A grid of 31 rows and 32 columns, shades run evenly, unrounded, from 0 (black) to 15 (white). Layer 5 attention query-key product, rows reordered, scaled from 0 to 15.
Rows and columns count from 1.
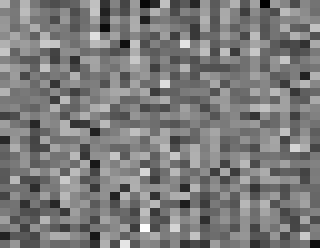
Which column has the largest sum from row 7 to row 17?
14
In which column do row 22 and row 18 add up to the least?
1
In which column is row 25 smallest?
12
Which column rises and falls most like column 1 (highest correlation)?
26
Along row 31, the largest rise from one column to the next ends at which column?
13
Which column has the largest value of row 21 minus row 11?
29
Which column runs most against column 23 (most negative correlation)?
22
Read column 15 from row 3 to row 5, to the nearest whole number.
2 7 6
